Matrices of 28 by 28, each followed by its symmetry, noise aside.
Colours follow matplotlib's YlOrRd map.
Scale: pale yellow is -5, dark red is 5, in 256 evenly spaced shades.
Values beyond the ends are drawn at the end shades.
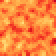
no symmetry.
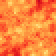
same after a half turn.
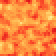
no symmetry.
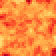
no symmetry.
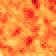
no symmetry.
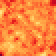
symmetric across the other diagonal.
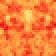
mirrored left to right.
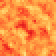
symmetric across the other diagonal.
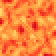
same after a half turn.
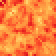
symmetric.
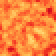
symmetric.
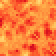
symmetric.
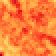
symmetric across the other diagonal.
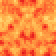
mirrored left to right.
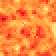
no symmetry.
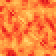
same after a half turn.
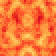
mirrored left to right.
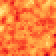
no symmetry.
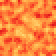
same after a half turn.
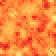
symmetric.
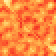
symmetric across the other diagonal.
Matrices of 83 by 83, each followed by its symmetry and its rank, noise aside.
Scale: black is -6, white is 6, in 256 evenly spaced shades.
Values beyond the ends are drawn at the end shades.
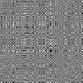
symmetric, rank three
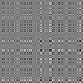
symmetric, rank one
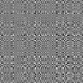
antisymmetric, rank two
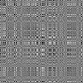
symmetric, rank two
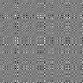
symmetric, rank two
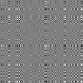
symmetric, rank one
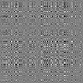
no symmetry, rank three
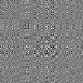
symmetric, rank three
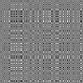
symmetric, rank one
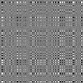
symmetric, rank one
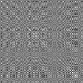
symmetric, rank three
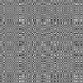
no symmetry, rank two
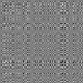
symmetric, rank two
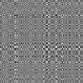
no symmetry, rank two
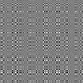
no symmetry, rank one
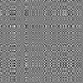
no symmetry, rank two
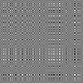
symmetric, rank one
